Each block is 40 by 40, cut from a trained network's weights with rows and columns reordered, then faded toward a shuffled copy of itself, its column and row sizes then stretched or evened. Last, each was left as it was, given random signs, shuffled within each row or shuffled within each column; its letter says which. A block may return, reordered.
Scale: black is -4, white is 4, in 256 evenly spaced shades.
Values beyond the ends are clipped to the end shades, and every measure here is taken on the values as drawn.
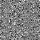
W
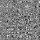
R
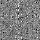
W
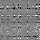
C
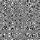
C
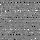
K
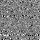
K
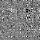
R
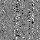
W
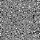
R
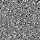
K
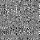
R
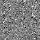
W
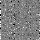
W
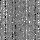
W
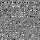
K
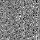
W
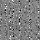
W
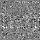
R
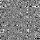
R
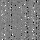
W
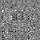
C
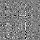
C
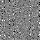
W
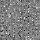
W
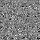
K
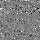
K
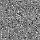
W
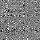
R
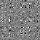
R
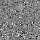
K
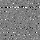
K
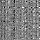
C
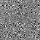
R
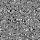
K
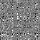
R
